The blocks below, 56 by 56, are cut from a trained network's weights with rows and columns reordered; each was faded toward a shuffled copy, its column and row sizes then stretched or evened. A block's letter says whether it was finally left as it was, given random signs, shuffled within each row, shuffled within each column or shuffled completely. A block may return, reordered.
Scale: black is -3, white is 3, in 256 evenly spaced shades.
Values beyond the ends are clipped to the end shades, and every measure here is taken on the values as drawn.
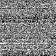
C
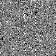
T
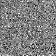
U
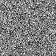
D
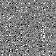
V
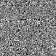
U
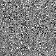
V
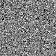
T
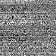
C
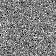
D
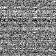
C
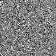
T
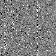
T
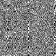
C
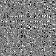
C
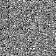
C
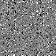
V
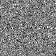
U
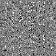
C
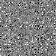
V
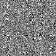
V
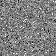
D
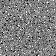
D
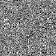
V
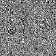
V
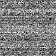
C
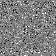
U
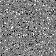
U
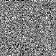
C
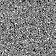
D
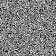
D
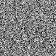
V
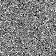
D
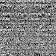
C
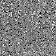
V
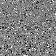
U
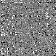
C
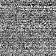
C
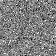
D
